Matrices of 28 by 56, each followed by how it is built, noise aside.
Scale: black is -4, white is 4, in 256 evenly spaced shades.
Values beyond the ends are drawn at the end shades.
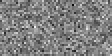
noise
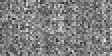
blocks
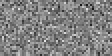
repeating columns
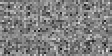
blocks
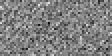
Hankel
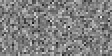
repeating rows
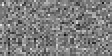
low rank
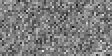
Hankel
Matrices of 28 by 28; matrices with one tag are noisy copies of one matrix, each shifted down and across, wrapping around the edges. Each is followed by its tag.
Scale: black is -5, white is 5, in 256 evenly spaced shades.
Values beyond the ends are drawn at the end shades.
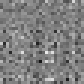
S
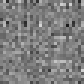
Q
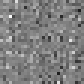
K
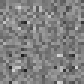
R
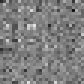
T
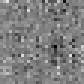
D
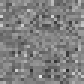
D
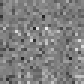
S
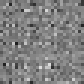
K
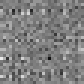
Q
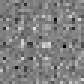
T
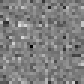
T
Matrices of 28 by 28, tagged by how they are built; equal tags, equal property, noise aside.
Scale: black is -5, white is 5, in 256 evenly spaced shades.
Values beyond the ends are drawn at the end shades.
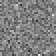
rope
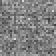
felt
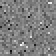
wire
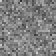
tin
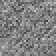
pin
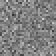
rope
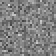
rope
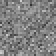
pin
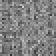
felt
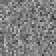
rope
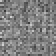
felt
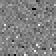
wire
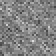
tin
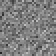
pin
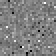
wire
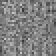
felt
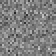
felt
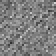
pin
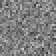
rope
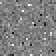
wire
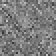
tin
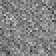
tin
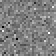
wire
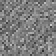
pin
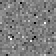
wire
